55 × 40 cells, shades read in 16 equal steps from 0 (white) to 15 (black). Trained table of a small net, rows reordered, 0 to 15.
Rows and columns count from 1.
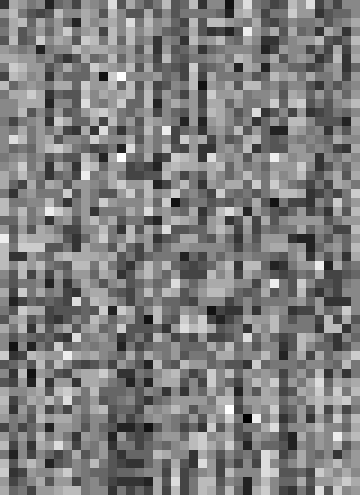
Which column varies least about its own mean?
16
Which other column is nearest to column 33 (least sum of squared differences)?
13
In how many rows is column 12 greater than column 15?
19
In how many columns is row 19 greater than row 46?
14
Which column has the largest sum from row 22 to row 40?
2
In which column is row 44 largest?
27
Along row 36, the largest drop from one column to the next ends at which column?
18
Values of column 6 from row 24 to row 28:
1 12 6 5 10
